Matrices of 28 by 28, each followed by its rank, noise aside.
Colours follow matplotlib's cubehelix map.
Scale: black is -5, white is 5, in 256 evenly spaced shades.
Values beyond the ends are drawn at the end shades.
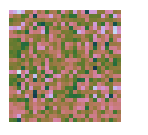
four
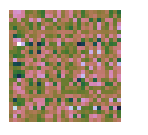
three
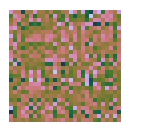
six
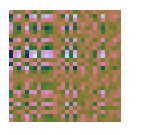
one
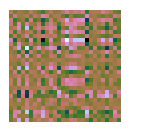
two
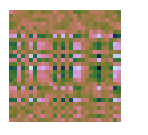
one
